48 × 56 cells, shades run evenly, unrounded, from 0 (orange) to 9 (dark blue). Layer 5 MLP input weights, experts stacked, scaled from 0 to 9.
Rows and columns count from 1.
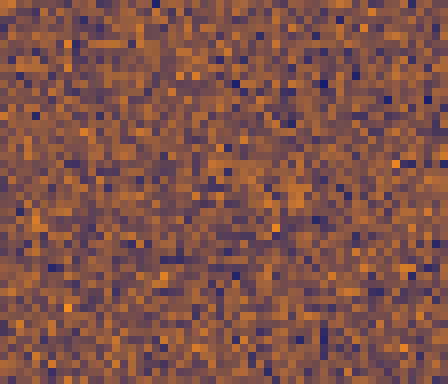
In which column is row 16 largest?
37
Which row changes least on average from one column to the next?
36
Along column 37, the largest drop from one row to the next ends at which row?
17
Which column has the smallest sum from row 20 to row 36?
5
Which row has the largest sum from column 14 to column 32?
33
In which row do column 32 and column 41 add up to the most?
45
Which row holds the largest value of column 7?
34
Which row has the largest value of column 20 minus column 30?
1
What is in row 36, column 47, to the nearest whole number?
6
